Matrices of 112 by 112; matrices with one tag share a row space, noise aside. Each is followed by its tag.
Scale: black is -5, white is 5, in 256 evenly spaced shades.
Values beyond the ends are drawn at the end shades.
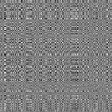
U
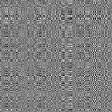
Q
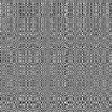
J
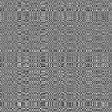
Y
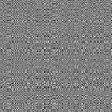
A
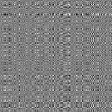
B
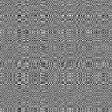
Y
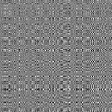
B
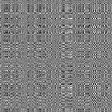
Q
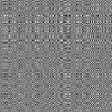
B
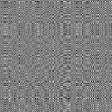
B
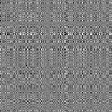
J
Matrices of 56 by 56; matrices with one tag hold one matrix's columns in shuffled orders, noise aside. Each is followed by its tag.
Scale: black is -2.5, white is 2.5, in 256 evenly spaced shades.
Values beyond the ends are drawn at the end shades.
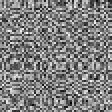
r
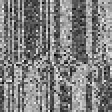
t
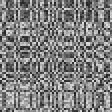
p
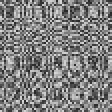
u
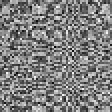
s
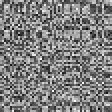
s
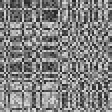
p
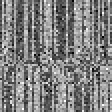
t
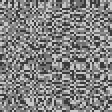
r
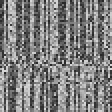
t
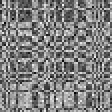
p
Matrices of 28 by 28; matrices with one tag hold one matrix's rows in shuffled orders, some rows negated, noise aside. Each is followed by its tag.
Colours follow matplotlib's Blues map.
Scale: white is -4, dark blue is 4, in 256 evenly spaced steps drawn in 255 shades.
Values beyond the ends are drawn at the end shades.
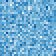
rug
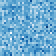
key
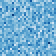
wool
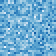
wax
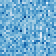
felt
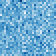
felt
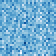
felt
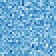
key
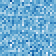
key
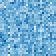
wax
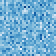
felt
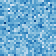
wax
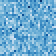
rug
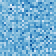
key
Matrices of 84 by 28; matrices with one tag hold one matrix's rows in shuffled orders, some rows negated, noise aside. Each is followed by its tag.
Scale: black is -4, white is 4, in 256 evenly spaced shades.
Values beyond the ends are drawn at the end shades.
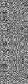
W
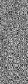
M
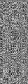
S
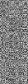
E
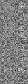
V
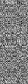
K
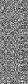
V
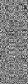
E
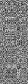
K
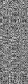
S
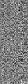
V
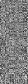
E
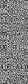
W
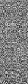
K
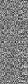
V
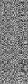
V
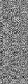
S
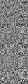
V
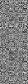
E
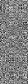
E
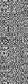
W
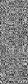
E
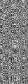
S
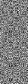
M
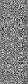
V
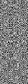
M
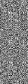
M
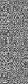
W
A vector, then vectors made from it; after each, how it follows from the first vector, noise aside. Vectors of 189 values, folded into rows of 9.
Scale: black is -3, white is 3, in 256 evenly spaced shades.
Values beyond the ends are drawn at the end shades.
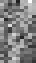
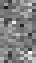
wrapped around, partly zeroed.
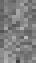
reversed, shrunk.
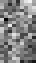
copied.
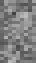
wrapped around, shrunk.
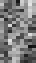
copied.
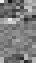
wrapped around, partly zeroed.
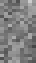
shrunk.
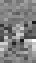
wrapped around, partly zeroed.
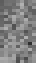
reversed, shrunk.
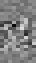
reversed, partly zeroed.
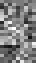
wrapped around, negated.
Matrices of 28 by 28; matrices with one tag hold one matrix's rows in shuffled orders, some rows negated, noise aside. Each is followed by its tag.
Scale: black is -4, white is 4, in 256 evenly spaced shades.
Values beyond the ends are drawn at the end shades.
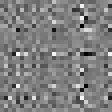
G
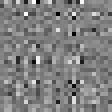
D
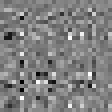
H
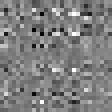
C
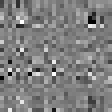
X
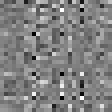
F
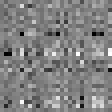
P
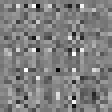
D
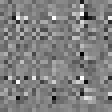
G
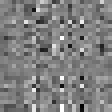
F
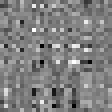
C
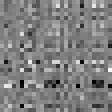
P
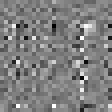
G
